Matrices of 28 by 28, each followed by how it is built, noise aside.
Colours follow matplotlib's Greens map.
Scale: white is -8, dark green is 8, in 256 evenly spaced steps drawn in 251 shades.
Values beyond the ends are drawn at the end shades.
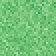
Toeplitz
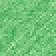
Hankel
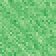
Toeplitz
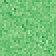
banded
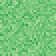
repeating rows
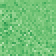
lower triangular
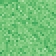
Toeplitz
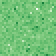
sparse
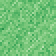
Hankel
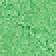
banded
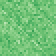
Toeplitz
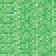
repeating rows
